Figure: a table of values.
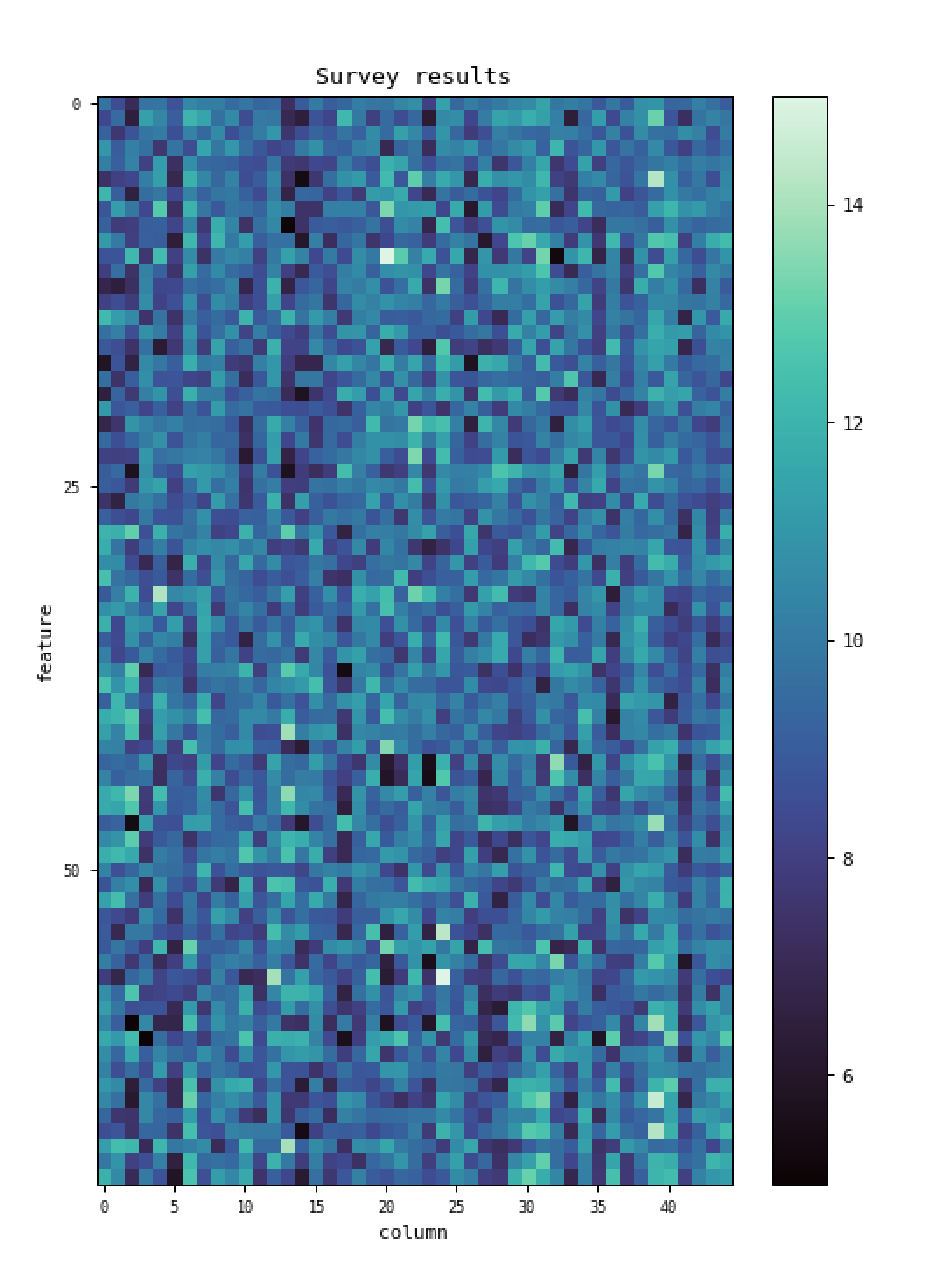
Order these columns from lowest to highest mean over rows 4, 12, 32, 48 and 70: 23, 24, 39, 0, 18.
23, 0, 18, 39, 24
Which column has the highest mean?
39
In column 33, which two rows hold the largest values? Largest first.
18, 26
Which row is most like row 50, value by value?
36
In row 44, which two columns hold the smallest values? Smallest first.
23, 20
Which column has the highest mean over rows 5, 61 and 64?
40
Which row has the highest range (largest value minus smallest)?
10
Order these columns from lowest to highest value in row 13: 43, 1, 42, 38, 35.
35, 1, 38, 42, 43
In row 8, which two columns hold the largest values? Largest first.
24, 8
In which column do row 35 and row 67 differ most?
14
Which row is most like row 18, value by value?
26
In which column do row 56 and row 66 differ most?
32
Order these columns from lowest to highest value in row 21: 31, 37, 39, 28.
37, 39, 31, 28
